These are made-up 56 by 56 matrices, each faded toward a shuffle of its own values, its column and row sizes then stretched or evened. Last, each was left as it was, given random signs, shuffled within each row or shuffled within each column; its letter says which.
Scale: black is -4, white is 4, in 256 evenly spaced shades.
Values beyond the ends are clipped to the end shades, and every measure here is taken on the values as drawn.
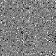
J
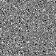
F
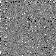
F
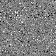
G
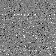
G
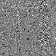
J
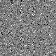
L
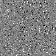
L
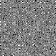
J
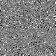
G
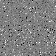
G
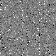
L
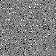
J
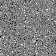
L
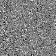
L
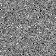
G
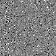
L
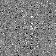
F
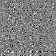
J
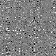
J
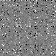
F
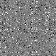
J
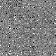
J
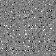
J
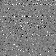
G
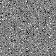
L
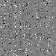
F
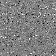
G
